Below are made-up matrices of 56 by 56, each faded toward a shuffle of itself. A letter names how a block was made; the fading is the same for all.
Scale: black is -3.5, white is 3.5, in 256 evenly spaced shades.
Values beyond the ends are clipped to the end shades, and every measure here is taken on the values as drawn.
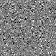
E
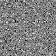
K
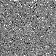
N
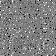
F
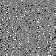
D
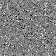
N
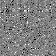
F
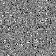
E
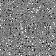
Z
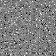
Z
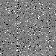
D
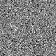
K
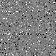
F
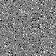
Z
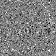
E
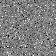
N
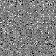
F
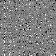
D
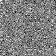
K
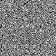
E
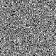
K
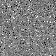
N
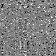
F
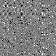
D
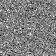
K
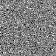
K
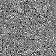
E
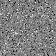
N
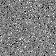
N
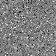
N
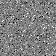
N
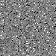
Z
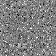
Z
